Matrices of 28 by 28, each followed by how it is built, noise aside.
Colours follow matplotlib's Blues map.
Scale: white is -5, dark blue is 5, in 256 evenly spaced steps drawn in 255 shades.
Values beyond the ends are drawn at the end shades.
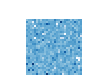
sparse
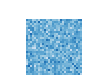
noise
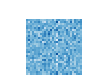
low rank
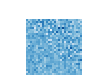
upper triangular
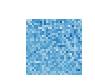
upper triangular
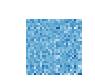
low rank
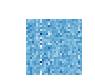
uneven columns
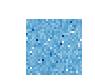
sparse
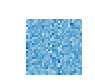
uneven columns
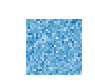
noise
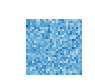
noise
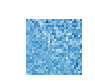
upper triangular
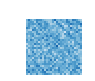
Toeplitz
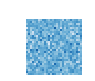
low rank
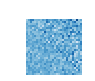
upper triangular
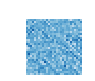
Toeplitz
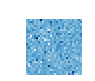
sparse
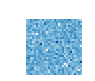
sparse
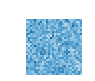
noise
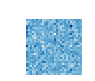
uneven columns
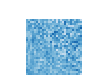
upper triangular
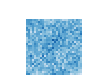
smooth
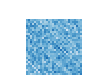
Toeplitz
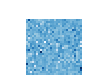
sparse
